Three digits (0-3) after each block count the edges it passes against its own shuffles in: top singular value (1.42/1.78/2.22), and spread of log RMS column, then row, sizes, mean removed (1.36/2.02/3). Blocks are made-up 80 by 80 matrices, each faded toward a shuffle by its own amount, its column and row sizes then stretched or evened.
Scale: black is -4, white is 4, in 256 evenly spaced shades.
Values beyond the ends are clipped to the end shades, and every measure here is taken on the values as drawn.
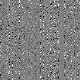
0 3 0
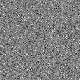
2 0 1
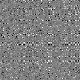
3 1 2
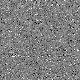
0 0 1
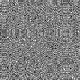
3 0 0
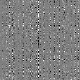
3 3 1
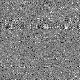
2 0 2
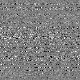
0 0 3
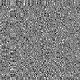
3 1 0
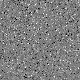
0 0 0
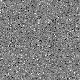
1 0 0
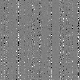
2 3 0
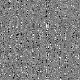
2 2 0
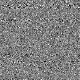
0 0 2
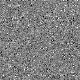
0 1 1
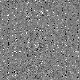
0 2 1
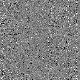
1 2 0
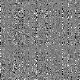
0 3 2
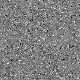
0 0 1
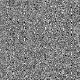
1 2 0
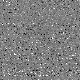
0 0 2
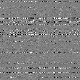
3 1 3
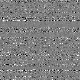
1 1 3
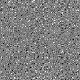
3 1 1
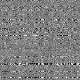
3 0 3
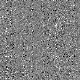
0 2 1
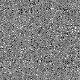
1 1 1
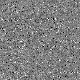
0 0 1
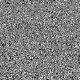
0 0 2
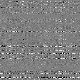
3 1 3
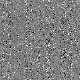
0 2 0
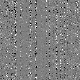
0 3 1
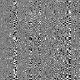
3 3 1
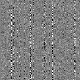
3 3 0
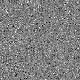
2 0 0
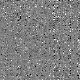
1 2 1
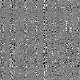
1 3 2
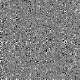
2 2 1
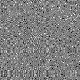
3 0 0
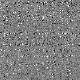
0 2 2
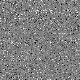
0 0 2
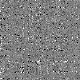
0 2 2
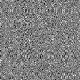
3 1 0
